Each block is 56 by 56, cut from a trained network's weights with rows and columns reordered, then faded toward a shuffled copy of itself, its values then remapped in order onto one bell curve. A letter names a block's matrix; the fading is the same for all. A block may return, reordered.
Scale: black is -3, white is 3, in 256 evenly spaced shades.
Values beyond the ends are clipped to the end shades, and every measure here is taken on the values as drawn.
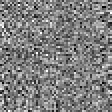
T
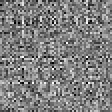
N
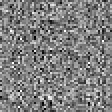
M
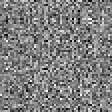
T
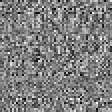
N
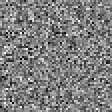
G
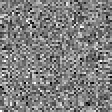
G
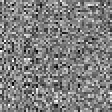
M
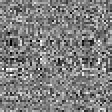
N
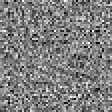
G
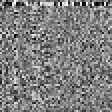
M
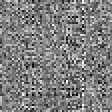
M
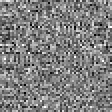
G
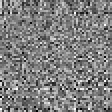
N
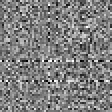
M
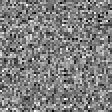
G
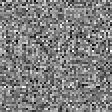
G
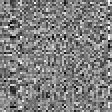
M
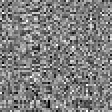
T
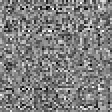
N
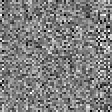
T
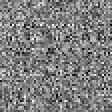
N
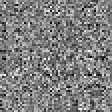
N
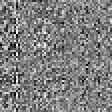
M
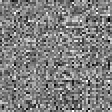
M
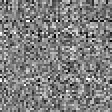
N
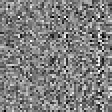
M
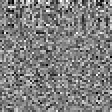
N
